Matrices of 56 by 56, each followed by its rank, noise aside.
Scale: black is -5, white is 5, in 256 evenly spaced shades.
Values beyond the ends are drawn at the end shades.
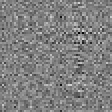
five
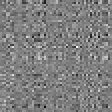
four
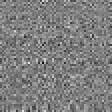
five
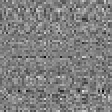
five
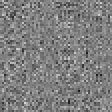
seven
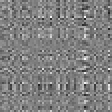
three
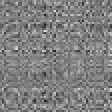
five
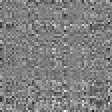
five
